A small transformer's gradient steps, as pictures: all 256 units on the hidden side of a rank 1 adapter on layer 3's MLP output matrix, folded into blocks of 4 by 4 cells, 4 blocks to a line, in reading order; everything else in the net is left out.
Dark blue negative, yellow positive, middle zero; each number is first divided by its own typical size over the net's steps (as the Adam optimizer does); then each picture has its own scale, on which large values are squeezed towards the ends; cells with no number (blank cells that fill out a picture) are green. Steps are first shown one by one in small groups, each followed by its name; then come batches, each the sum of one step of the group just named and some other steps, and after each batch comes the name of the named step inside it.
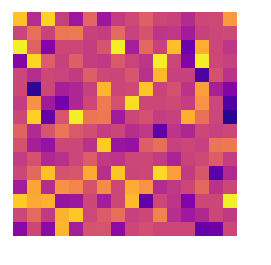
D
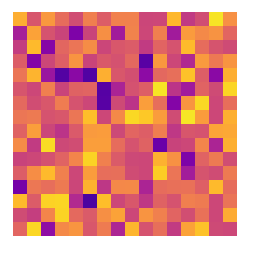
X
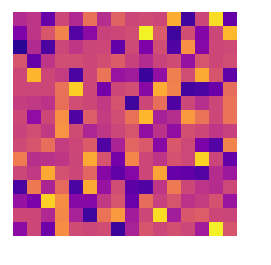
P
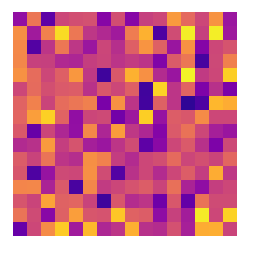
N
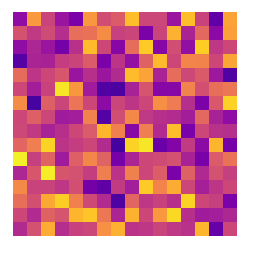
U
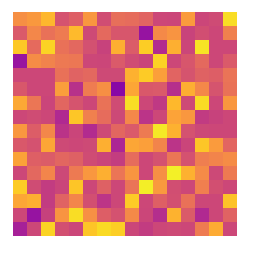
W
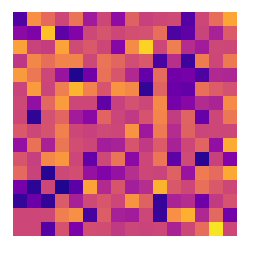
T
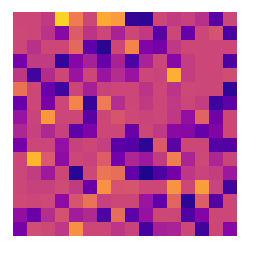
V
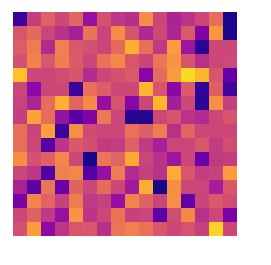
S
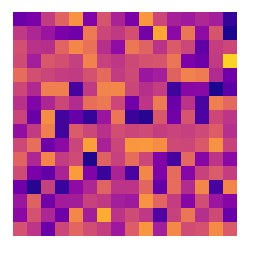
S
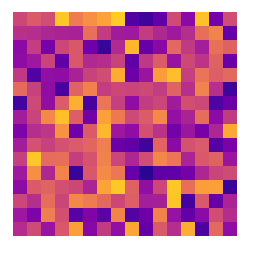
V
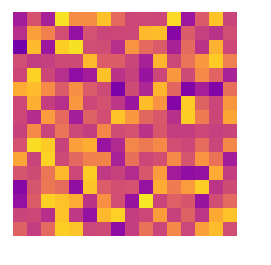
P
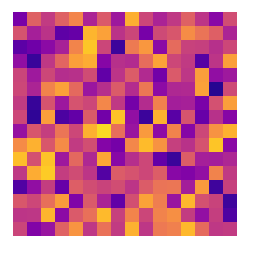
U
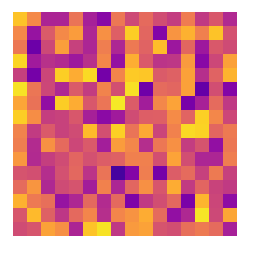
N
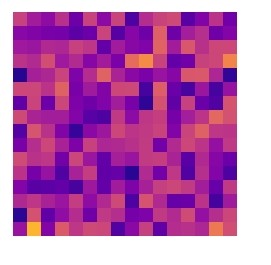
P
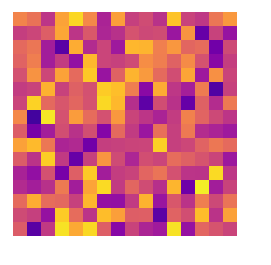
N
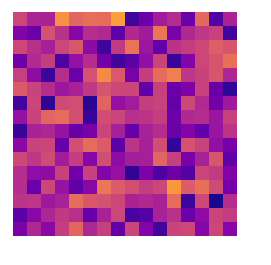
V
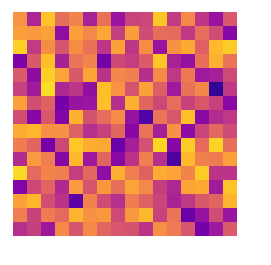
D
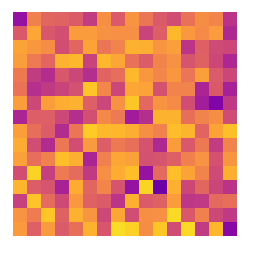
S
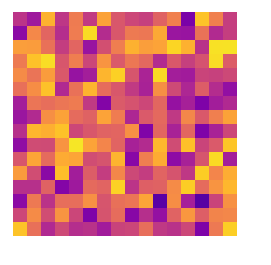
T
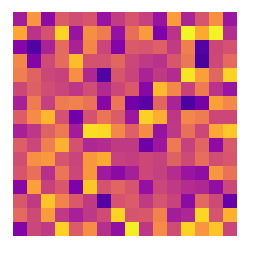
N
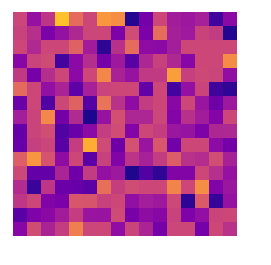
V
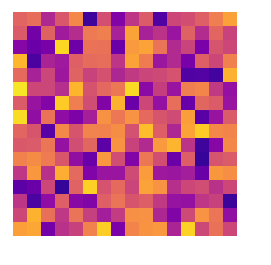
T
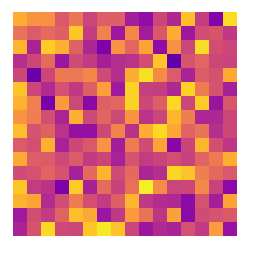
W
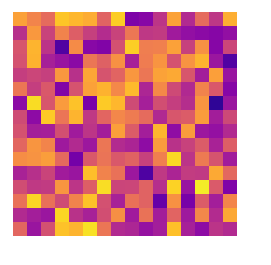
V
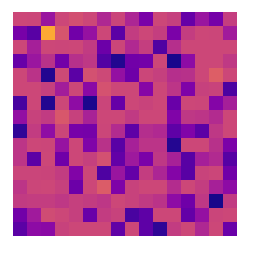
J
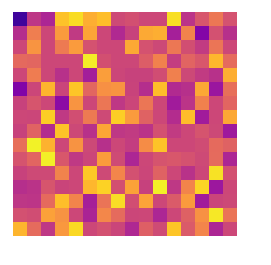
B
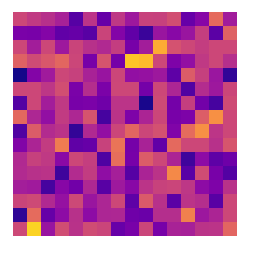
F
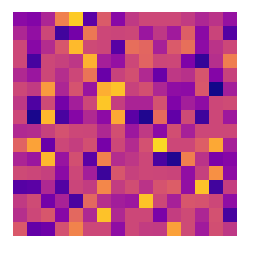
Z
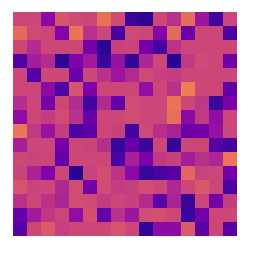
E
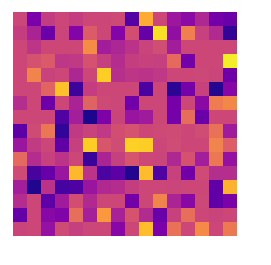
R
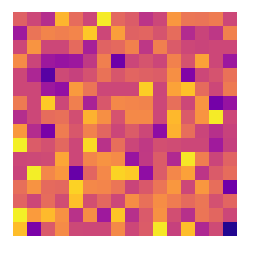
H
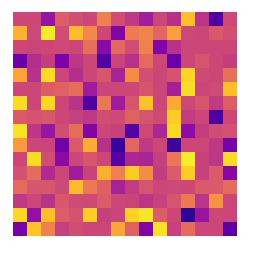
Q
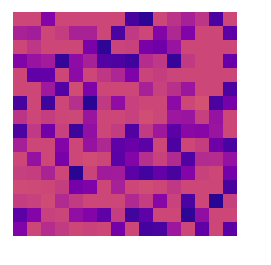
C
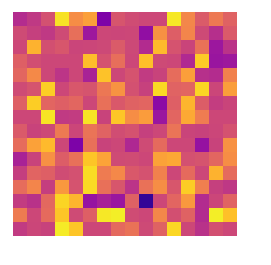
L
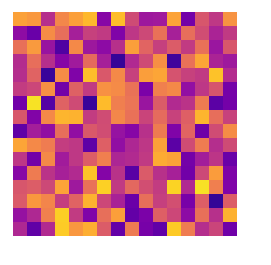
J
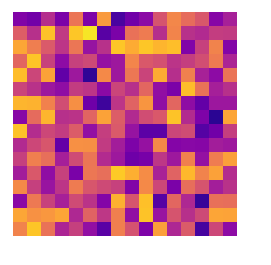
Q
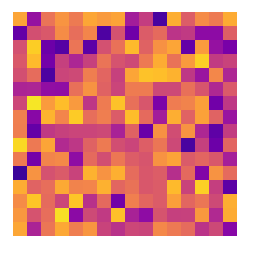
H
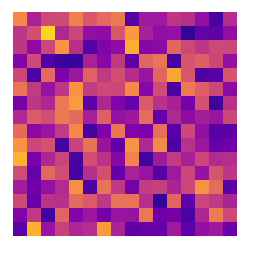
E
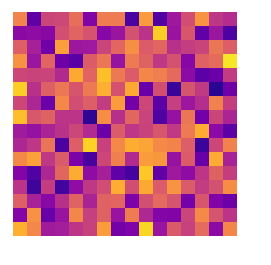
R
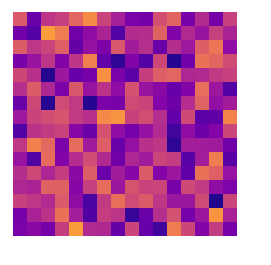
J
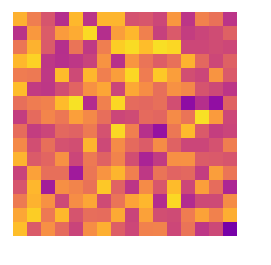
H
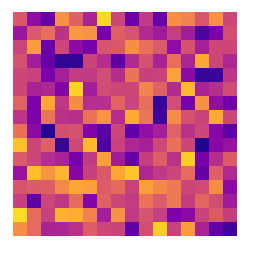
H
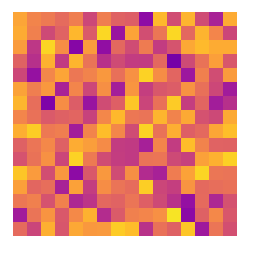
E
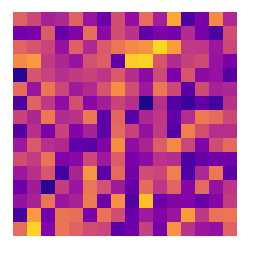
F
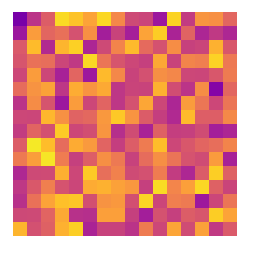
B
